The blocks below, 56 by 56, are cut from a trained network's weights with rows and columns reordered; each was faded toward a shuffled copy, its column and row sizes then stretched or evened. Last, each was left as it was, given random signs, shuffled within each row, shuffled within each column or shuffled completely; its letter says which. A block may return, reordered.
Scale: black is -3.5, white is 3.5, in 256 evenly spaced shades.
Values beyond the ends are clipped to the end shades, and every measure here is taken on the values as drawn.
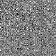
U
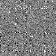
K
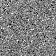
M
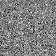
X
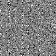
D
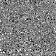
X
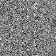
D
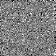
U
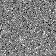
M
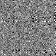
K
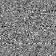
X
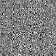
K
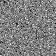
M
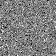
M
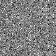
D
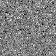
X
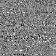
X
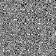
U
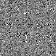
K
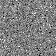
M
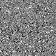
X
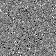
M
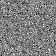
M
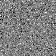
X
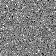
M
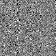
K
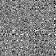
U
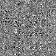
U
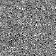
K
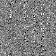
D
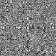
U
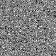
X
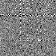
U
